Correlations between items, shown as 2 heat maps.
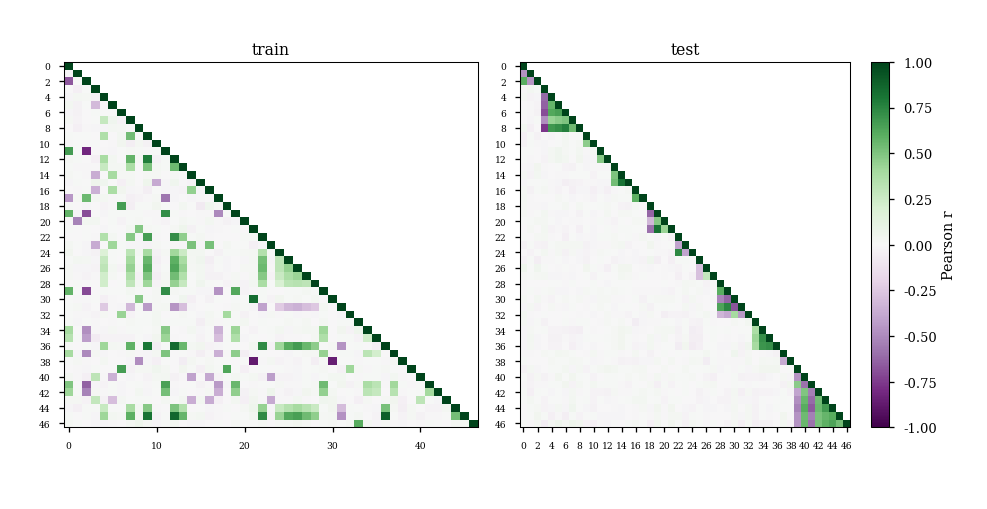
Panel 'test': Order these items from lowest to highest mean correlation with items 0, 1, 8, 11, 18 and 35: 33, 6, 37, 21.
21, 37, 33, 6
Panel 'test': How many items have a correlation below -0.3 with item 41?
6
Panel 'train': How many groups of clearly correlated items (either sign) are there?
8
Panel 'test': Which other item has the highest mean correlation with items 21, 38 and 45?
19
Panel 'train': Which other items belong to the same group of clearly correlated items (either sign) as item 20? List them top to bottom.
1
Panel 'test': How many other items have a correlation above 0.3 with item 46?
5
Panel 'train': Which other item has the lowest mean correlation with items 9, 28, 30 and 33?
38
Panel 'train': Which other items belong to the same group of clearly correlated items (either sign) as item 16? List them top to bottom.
3, 5, 14, 23, 40, 43
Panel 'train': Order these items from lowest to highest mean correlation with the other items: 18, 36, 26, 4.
18, 4, 26, 36
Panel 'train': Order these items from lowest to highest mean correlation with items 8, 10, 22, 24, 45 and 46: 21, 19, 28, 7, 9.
19, 21, 28, 7, 9
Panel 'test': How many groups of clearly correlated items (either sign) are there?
13
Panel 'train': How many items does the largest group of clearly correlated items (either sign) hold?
15
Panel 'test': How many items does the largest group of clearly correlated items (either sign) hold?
8
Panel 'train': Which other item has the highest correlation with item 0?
11
